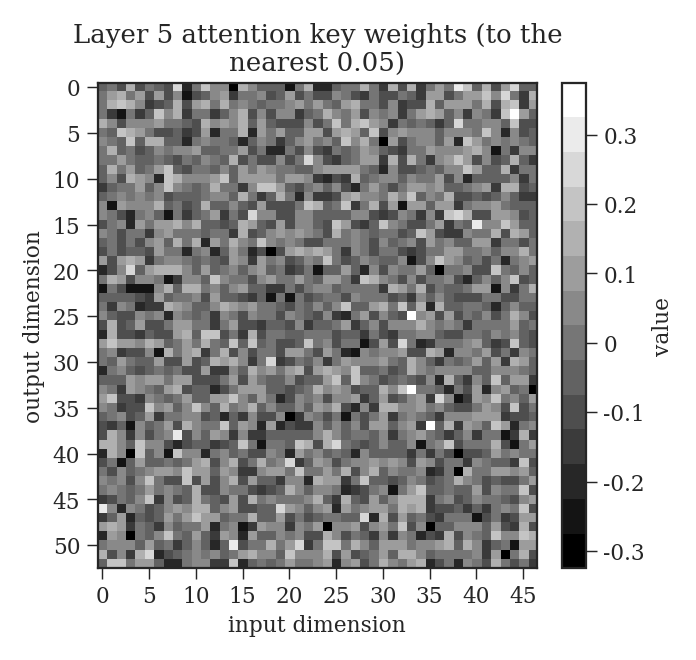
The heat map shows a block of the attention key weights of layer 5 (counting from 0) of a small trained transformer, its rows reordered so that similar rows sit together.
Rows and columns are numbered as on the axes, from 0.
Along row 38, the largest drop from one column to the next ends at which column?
9
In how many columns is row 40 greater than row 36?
20
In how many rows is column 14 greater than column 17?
25
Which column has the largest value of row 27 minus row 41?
12
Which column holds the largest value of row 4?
38
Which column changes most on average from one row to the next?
44
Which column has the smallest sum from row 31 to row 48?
3
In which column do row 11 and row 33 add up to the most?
33
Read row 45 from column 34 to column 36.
0.15 -0.15 0
